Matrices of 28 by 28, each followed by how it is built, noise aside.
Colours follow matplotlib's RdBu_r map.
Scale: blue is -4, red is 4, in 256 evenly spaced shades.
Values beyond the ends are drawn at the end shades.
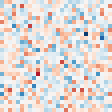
noise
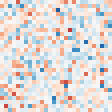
noise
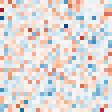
Hankel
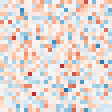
repeating columns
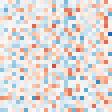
repeating rows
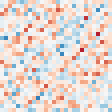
Hankel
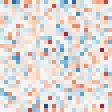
repeating rows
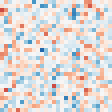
repeating rows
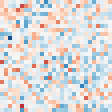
Hankel
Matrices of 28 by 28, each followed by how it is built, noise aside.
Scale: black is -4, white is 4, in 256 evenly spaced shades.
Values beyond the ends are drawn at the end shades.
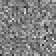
noise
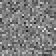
noise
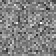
repeating columns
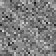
Toeplitz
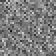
Toeplitz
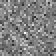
Toeplitz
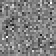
uneven columns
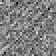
Hankel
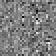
uneven columns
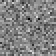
noise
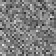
Toeplitz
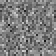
repeating columns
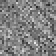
Toeplitz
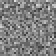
repeating columns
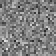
noise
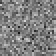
noise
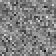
Toeplitz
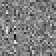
uneven columns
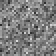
Hankel
